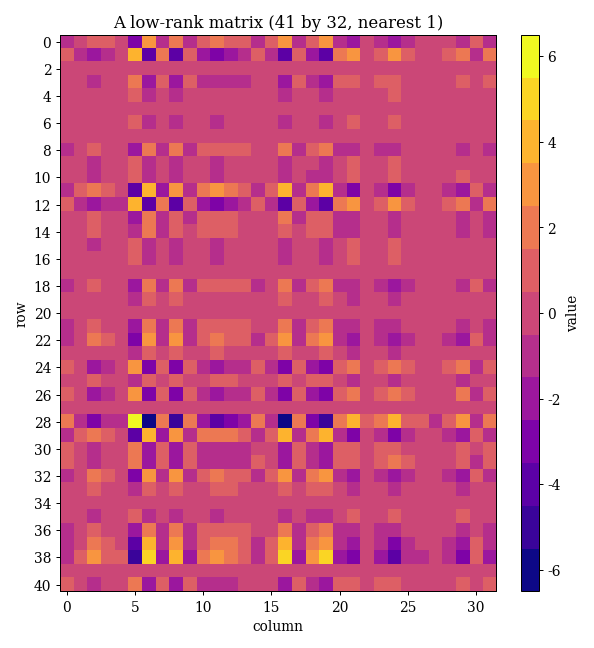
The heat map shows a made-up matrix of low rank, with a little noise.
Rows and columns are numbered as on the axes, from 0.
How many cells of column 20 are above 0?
9
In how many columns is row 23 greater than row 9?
6
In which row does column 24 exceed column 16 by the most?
28
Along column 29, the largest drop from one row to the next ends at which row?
29
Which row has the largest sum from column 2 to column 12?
38
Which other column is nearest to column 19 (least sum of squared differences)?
16
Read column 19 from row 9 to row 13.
-1 -1 4 -4 1
